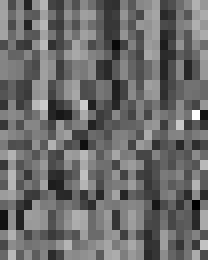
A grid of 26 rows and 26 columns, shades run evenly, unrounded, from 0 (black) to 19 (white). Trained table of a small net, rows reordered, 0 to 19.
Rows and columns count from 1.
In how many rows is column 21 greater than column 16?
6
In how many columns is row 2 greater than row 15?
16
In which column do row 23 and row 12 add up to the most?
11
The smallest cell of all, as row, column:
21, 25
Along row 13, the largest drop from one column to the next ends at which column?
24
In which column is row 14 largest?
19
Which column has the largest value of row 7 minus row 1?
7
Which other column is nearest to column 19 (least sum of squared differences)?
20
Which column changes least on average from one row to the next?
14
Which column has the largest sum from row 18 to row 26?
2
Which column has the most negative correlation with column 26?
22
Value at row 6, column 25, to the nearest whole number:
8
